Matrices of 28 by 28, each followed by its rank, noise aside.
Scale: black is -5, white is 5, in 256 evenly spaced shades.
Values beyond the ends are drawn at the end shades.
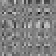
two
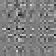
three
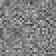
six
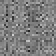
four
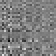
three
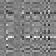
two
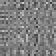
four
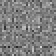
four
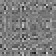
four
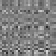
two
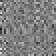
three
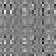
two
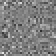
four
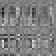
two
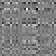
two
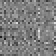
four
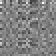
three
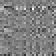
three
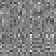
four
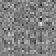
four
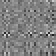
three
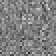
six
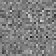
six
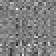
four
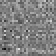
six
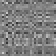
two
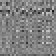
three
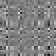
two
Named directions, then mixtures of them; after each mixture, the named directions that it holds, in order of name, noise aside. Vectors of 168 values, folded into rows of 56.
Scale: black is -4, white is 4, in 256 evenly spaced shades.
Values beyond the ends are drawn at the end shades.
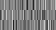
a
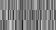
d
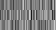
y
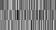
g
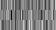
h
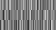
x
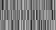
g, y.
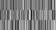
y.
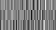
a, h, x.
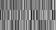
y.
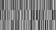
a, g, y.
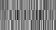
g.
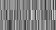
d, y.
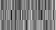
h.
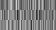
g.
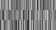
x.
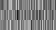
g.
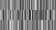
d, g, y.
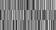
a.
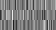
a.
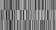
a, d, g.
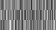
d, g, y.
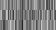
d.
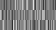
a.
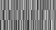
x.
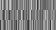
x.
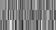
d.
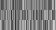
g, h, y.
